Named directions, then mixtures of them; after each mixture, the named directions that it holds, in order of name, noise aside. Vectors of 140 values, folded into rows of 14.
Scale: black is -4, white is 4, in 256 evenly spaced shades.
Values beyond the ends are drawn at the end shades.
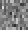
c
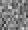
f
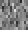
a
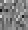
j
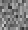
f.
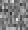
c, j.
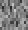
a.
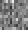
a, c, j.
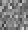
f.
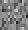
a, f, j.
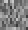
a, c, j.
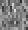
a.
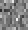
c, j.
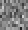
c, j.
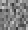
a, f, j.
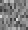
a, c, j.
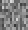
c, f, j.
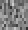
a, c, f.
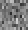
c.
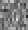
c, f, j.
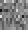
j.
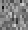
a, c.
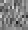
a, j.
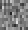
c.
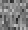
c, j.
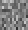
c, f, j.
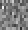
c.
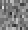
c.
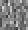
a.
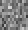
f.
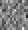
a, c, f.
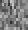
a, c, j.
